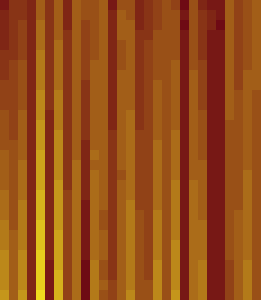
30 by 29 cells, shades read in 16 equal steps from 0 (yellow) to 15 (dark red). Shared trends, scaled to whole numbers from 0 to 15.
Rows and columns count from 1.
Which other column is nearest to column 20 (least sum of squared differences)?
18
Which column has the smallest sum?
5
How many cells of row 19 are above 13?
3
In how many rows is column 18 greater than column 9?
8
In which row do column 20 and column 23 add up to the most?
1
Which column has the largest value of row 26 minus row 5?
10
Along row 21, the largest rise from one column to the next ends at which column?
6
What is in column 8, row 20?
11
